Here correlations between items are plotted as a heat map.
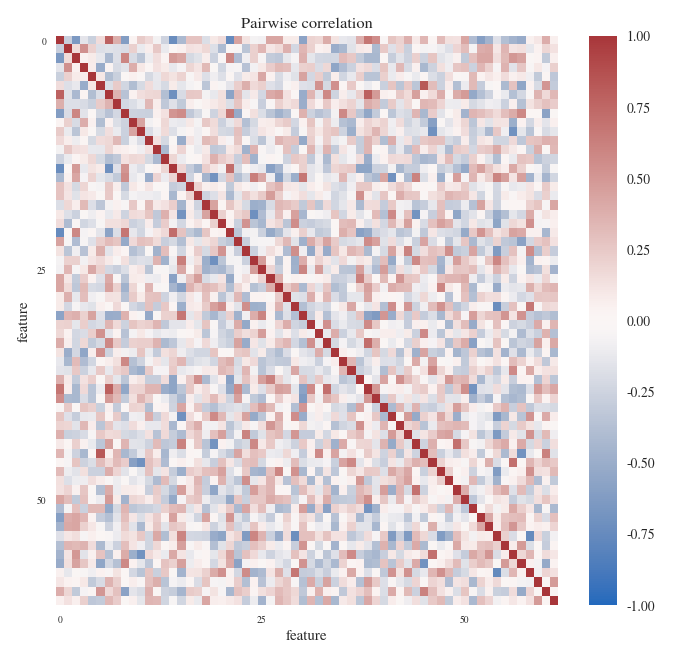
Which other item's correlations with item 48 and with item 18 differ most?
37
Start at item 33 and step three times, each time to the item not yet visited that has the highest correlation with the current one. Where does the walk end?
0
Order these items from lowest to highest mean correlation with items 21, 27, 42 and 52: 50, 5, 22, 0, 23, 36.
5, 0, 22, 23, 50, 36
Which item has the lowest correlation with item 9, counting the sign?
46
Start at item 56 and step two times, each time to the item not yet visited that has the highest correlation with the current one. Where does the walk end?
36
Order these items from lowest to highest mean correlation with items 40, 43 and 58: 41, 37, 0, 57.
57, 0, 41, 37
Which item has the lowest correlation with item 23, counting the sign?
54
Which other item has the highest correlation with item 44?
49
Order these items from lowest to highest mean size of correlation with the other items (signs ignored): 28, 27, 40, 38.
28, 40, 27, 38
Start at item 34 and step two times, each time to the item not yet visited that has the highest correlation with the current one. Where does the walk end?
45
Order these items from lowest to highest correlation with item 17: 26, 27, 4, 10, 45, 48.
10, 45, 4, 27, 48, 26
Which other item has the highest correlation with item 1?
3
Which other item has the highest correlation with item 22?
38
